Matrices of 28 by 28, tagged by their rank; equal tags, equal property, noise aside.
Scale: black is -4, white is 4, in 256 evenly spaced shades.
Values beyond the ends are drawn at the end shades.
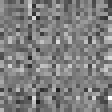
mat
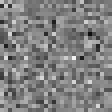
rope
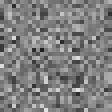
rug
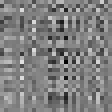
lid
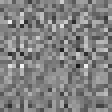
rug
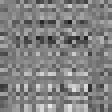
lid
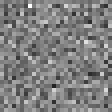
rope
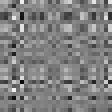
lid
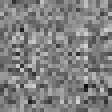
rope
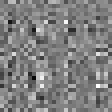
mat
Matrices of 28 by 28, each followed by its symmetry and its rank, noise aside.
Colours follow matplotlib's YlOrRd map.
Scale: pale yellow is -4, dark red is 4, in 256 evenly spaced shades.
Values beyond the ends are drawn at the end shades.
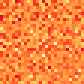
symmetric, rank seven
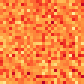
antisymmetric, rank six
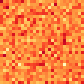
symmetric, rank eight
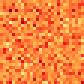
no symmetry, rank eight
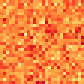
symmetric, rank eight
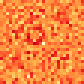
symmetric, rank eight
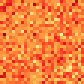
symmetric, rank eight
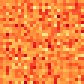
antisymmetric, rank six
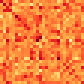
symmetric, rank six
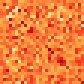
symmetric, rank seven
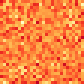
symmetric, rank eight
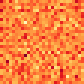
no symmetry, rank seven
